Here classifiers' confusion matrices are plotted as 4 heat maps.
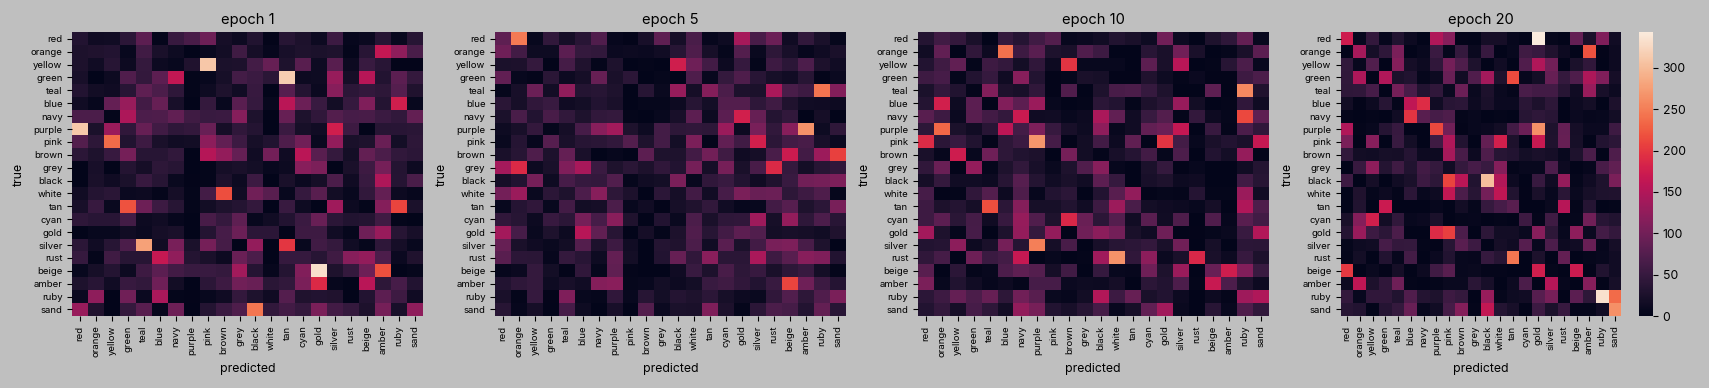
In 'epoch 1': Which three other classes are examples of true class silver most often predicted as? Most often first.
teal, tan, black
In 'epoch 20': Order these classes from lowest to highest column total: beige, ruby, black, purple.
beige, ruby, purple, black
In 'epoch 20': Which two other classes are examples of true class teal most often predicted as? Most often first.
amber, brown
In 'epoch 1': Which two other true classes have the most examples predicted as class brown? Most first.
white, pink
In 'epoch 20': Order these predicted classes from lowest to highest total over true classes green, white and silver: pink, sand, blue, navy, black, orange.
navy, sand, blue, orange, black, pink
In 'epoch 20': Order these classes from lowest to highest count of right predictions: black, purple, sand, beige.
beige, purple, sand, black
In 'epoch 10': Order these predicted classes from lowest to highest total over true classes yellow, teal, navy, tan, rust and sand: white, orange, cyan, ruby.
orange, cyan, white, ruby
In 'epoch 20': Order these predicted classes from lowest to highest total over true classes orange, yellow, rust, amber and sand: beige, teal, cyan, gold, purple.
beige, purple, cyan, gold, teal
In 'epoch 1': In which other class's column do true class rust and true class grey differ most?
blue
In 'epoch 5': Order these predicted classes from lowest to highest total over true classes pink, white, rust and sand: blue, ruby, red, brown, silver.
brown, blue, red, ruby, silver
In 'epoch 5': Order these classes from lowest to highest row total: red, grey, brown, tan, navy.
tan, navy, red, brown, grey
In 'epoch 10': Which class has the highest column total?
ruby
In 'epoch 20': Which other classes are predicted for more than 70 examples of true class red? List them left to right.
purple, pink, gold, beige, ruby
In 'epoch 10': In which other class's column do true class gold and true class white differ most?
sand
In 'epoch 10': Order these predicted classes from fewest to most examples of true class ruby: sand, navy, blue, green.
blue, green, navy, sand
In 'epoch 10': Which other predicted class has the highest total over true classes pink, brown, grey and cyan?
purple
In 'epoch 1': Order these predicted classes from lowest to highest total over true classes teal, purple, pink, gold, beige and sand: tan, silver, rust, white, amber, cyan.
white, rust, tan, cyan, silver, amber
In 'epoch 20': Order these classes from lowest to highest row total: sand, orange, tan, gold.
tan, orange, sand, gold
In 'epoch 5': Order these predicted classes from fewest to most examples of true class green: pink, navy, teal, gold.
teal, pink, gold, navy
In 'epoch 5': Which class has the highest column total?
beige
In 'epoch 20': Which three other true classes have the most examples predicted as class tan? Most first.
rust, green, purple
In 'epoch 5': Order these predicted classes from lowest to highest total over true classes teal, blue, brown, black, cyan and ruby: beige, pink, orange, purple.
pink, orange, purple, beige
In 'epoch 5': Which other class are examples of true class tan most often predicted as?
sand
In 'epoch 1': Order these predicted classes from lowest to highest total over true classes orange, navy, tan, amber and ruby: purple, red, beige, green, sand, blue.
purple, red, sand, beige, blue, green
